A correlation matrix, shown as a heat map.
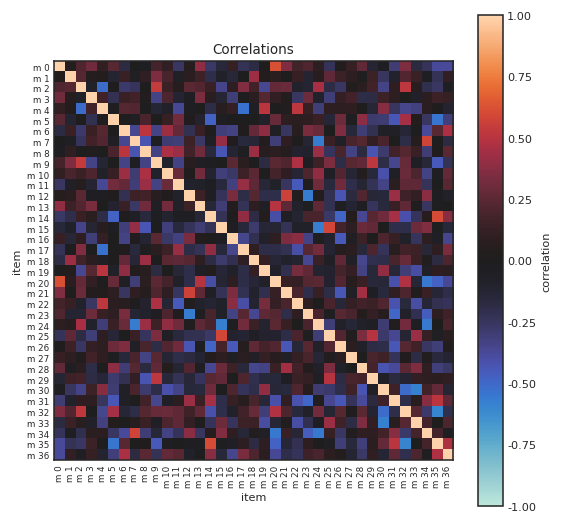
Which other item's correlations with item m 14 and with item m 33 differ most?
m 30
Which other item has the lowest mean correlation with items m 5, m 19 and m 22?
m 31
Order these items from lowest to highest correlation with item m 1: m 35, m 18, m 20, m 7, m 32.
m 35, m 7, m 20, m 32, m 18
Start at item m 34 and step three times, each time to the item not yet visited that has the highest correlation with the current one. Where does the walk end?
m 25
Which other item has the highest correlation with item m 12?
m 21
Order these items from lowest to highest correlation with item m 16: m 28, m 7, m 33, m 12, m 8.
m 33, m 8, m 7, m 28, m 12
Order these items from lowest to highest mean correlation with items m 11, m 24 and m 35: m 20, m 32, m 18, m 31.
m 20, m 32, m 18, m 31
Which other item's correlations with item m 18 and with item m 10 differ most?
m 23
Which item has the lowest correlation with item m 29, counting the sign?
m 8
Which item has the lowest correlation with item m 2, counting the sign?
m 4
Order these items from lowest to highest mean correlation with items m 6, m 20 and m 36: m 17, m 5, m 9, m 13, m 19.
m 9, m 5, m 17, m 19, m 13
